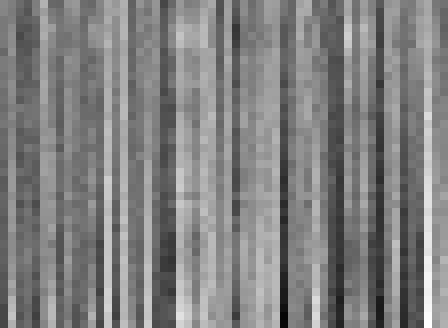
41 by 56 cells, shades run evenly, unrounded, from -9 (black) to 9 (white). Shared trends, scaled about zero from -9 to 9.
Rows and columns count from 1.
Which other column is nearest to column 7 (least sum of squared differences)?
2
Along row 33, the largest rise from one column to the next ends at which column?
54
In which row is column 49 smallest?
33
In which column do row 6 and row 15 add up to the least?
48
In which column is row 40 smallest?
36
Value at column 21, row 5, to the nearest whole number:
-2
